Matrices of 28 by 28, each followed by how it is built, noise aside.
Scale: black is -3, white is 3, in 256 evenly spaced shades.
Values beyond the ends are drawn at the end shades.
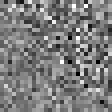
upper triangular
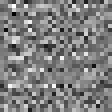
low rank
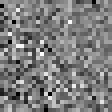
lower triangular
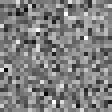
noise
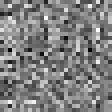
low rank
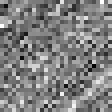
Hankel
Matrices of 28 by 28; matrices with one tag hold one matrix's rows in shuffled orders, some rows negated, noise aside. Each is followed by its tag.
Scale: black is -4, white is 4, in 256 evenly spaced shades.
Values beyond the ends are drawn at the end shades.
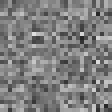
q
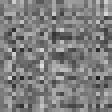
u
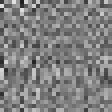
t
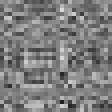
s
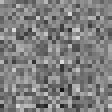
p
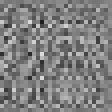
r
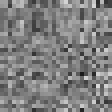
q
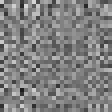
t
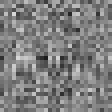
p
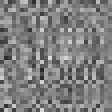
r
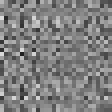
t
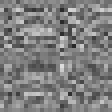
s
